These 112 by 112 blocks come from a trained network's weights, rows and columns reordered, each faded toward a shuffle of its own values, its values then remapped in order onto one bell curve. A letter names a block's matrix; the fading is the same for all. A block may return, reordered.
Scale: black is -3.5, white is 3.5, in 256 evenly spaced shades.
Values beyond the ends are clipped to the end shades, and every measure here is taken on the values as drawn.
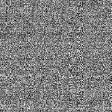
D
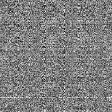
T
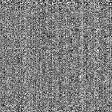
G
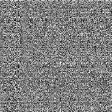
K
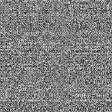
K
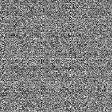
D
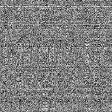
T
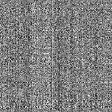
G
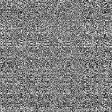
K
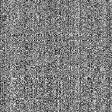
G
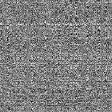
K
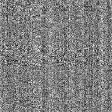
G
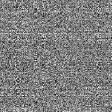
K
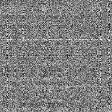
T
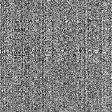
G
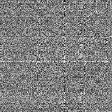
T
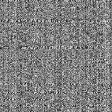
G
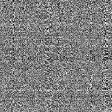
D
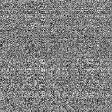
K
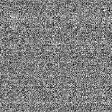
D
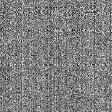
G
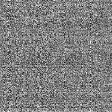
D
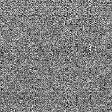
D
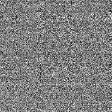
D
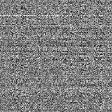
T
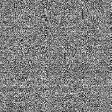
D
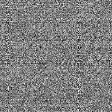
D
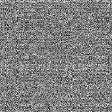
K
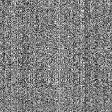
G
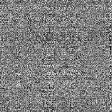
D
